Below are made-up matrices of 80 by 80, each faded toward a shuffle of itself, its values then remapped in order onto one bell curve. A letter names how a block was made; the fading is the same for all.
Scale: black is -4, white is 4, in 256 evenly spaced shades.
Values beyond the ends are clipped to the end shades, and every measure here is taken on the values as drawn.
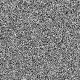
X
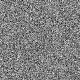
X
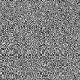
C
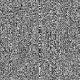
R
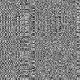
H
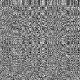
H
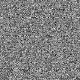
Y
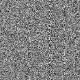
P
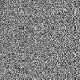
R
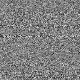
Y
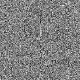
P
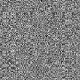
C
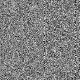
P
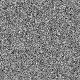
X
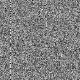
P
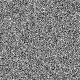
X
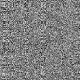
R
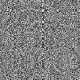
R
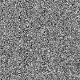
P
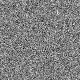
X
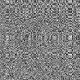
H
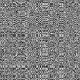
H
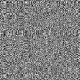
C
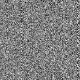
P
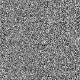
P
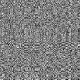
C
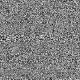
Y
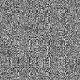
R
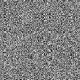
R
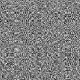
C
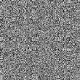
R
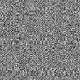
C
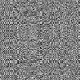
H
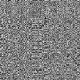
C
